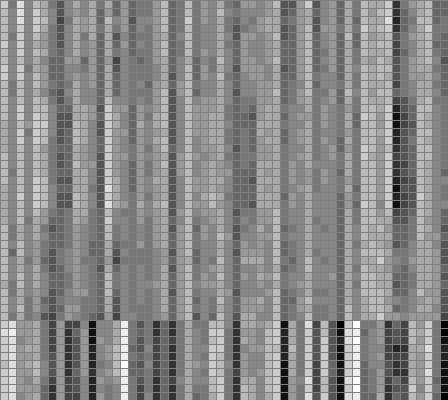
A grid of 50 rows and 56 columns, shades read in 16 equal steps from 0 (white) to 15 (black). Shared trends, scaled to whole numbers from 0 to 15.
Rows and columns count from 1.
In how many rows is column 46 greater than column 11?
10
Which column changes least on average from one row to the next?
24
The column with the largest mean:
50
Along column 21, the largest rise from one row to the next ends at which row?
41
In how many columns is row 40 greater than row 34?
22
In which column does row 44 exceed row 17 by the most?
49
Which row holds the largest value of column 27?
40
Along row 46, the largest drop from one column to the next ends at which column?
44
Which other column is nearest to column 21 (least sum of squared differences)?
46
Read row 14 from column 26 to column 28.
6 6 5
